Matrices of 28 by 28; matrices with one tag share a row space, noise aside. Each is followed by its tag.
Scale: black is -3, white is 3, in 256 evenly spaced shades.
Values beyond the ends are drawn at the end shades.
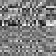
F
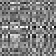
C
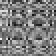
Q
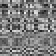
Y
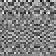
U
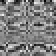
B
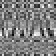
U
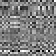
C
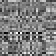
F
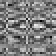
B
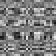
B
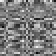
B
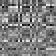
F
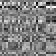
F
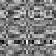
B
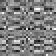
B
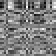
B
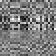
C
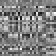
F
